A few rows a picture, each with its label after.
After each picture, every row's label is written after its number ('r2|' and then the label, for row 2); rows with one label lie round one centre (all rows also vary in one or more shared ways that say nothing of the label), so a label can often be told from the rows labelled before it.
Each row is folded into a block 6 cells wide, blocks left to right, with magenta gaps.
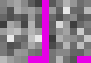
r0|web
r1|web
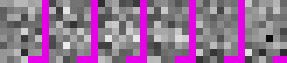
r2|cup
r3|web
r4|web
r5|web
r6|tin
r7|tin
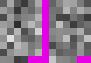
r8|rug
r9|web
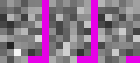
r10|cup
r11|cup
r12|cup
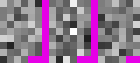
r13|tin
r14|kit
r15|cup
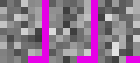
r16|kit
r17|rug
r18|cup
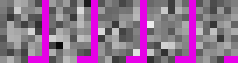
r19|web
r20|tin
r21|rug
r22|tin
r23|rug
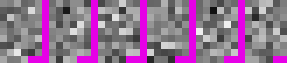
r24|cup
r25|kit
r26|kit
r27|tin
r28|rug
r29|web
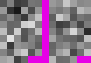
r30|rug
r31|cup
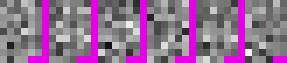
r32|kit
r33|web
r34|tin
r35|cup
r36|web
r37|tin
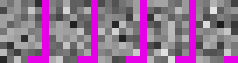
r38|tin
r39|web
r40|rug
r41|cup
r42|web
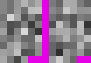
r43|cup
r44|web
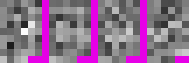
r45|kit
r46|web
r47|web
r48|rug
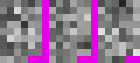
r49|web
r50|kit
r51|rug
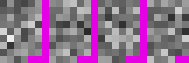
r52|rug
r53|cup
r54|web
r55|cup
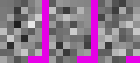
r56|rug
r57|kit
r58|rug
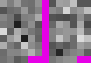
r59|rug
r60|web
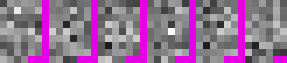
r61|web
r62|rug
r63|web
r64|kit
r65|kit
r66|tin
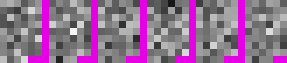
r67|cup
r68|kit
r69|kit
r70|rug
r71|kit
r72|kit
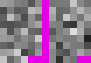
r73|cup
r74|kit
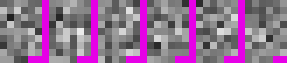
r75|web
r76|web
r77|kit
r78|web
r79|kit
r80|rug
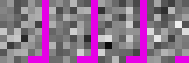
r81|rug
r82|kit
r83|tin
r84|rug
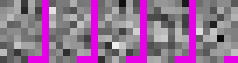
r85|tin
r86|kit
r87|tin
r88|web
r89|rug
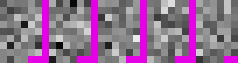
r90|kit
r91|tin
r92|cup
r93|web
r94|tin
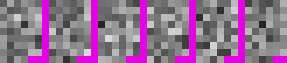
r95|kit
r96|rug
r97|web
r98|kit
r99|cup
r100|rug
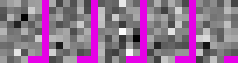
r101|cup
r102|tin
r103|kit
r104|kit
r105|tin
